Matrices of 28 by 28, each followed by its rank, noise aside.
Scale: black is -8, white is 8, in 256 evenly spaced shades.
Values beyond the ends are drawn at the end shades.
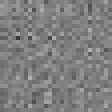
five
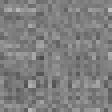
three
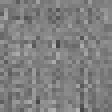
five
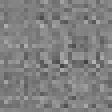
four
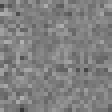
five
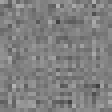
five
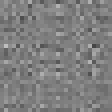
three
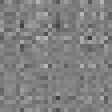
four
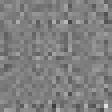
four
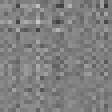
three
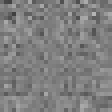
four
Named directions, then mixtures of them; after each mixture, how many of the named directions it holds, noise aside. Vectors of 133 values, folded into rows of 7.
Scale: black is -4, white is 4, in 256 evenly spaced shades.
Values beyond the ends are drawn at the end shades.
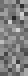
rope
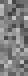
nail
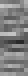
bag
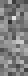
three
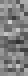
two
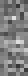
three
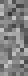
one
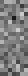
one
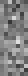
three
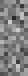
one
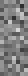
one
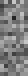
three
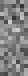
one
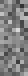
two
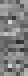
two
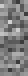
three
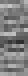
one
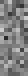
two
